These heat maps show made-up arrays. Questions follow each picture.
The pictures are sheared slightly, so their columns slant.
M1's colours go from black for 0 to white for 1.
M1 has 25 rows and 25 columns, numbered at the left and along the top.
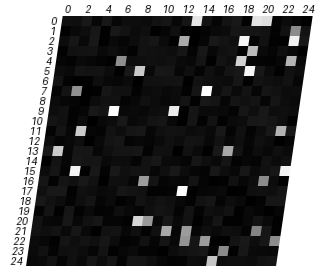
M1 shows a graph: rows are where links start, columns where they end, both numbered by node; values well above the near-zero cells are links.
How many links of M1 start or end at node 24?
3
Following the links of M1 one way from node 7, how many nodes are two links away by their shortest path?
5
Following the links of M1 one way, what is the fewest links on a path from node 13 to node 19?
3
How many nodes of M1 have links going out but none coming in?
7
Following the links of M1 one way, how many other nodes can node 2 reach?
4
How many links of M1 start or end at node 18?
4
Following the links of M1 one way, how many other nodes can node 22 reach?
7
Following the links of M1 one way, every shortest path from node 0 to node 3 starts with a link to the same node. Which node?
node 20
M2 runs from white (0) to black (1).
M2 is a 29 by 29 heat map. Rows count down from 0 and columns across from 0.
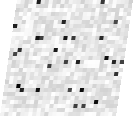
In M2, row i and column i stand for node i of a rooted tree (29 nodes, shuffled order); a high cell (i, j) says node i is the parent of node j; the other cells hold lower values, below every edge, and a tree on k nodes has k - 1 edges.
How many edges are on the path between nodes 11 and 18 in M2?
8
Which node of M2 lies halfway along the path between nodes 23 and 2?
5
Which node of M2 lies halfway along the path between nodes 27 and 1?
15
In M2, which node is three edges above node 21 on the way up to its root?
9
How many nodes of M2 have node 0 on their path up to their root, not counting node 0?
8
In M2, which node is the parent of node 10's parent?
22
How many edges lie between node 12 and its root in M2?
4
